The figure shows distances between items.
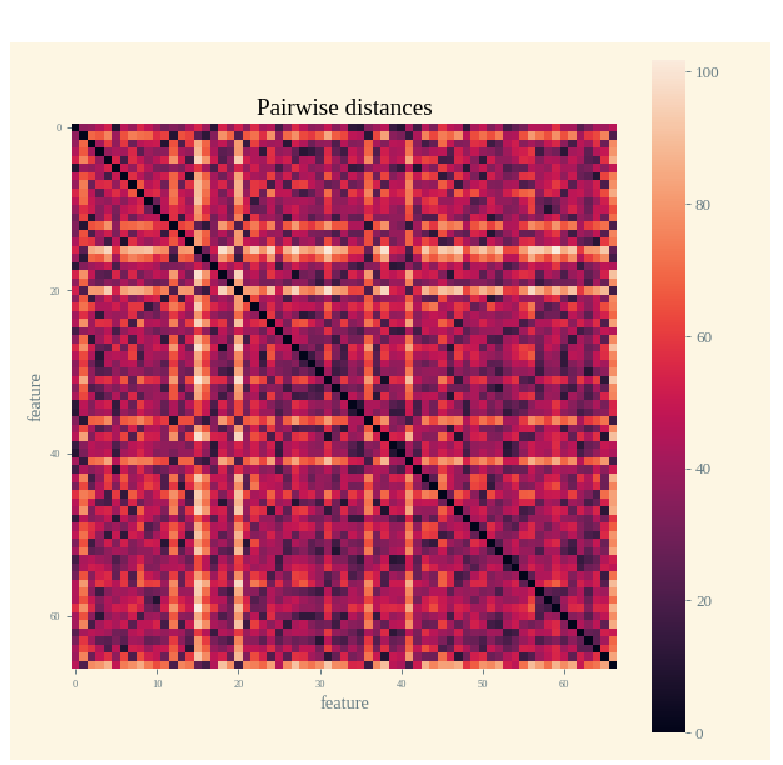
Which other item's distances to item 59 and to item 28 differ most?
8
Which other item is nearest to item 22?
9
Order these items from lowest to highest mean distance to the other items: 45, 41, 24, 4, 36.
4, 24, 45, 36, 41
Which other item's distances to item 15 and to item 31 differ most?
38
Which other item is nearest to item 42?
5
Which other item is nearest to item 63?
30
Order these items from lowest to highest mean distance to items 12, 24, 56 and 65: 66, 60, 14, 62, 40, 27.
40, 62, 60, 14, 27, 66
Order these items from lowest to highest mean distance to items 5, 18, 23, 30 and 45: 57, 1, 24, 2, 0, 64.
57, 64, 0, 2, 24, 1
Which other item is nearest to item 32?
52
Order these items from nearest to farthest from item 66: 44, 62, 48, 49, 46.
62, 48, 49, 44, 46
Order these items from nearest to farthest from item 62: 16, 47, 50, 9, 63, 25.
25, 63, 50, 9, 16, 47
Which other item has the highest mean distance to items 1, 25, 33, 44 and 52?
15
